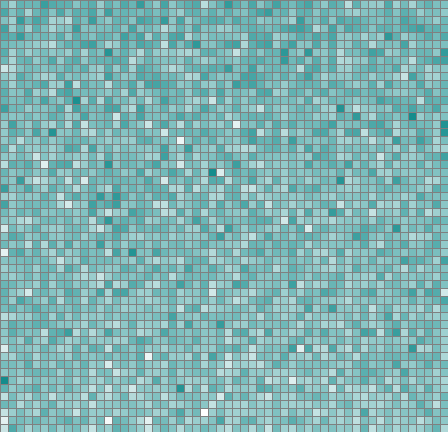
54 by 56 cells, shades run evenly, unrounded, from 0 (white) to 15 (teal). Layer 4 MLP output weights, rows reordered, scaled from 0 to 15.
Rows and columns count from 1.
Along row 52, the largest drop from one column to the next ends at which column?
26
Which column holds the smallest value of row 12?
7
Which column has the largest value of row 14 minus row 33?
8
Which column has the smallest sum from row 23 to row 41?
44
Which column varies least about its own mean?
35
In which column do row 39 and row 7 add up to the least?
23
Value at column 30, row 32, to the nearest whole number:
5
